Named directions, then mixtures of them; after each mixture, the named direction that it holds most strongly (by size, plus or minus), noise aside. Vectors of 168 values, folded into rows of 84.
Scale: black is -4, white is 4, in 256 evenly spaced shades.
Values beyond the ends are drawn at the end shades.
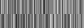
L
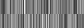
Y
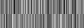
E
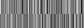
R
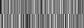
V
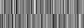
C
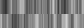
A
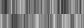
A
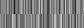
E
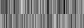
E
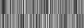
Y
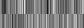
Y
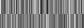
R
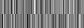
C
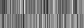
Y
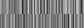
R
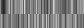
Y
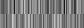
E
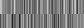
E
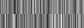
L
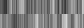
A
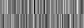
L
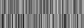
L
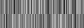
E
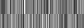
Y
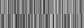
L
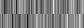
C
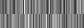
Y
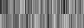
A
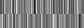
C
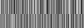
R
